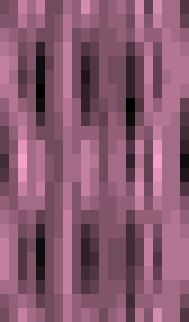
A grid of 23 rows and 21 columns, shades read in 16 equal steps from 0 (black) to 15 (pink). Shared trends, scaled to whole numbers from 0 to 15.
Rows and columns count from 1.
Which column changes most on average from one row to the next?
5
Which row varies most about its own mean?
12
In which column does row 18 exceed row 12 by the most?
21
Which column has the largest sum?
8
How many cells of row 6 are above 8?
8
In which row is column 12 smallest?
9
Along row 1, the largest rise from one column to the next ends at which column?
18
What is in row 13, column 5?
11
